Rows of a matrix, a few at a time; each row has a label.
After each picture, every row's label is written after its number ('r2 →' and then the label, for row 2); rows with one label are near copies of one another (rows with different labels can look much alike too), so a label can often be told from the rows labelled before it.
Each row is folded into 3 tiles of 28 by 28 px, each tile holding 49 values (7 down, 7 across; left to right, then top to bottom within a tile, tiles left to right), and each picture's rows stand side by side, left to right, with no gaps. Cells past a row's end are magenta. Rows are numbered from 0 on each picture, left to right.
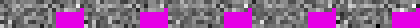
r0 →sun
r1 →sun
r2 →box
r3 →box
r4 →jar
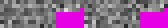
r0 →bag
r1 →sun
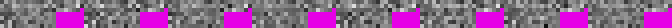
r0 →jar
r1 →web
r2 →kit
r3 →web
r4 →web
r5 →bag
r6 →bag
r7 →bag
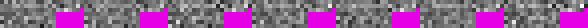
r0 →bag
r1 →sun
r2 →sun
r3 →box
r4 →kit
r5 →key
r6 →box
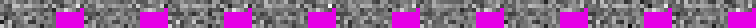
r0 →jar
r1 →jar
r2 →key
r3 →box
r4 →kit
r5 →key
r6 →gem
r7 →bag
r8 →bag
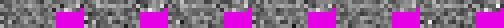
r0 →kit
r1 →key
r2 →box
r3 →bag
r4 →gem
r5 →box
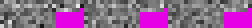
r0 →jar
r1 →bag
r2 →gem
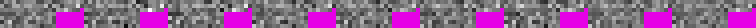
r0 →box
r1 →bag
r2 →kit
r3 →gem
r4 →web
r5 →web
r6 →web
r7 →web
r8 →jar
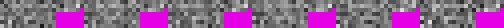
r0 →sun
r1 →kit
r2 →web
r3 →kit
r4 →gem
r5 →sun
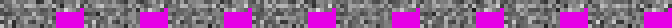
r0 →kit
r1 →web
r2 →bag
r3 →bag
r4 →gem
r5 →web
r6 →sun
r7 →key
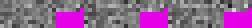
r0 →gem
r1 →gem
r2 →bag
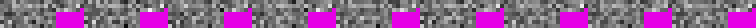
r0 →key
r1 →bag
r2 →web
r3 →kit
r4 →bag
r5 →kit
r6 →box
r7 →gem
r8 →key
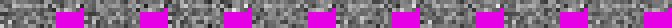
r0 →key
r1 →kit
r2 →bag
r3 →jar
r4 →sun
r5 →box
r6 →kit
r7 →key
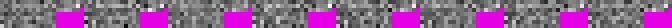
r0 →gem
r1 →bag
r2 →web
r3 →sun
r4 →web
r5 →web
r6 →kit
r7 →kit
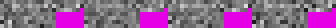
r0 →jar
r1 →gem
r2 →jar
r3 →jar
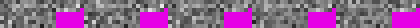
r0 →sun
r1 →key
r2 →sun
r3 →jar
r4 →bag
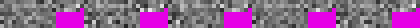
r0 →kit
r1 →key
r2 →jar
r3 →jar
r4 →gem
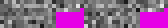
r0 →bag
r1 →web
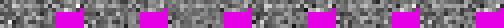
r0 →box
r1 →web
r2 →jar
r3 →jar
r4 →kit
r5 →key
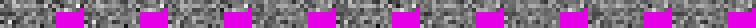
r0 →box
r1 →web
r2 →sun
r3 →gem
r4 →bag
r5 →gem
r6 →kit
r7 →jar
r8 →gem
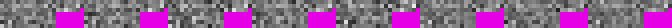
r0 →sun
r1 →kit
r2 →sun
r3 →kit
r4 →box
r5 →key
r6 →jar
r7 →box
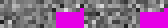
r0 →jar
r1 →web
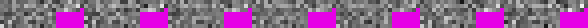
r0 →gem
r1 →kit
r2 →bag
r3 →bag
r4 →web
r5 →sun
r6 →bag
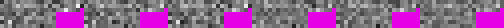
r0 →box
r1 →web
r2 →box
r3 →bag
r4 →bag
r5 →gem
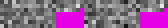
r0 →bag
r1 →gem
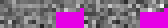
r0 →key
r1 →gem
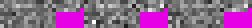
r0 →web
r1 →box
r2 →kit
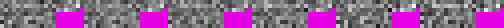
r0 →gem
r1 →gem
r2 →bag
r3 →web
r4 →sun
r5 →bag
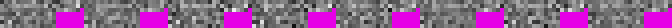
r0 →box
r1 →sun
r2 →key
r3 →sun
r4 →web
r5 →jar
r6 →key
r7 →kit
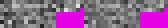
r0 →key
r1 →gem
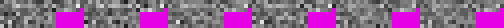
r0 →web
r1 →bag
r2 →box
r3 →box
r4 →sun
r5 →sun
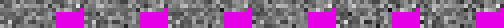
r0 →box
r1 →web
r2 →web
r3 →gem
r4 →web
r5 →sun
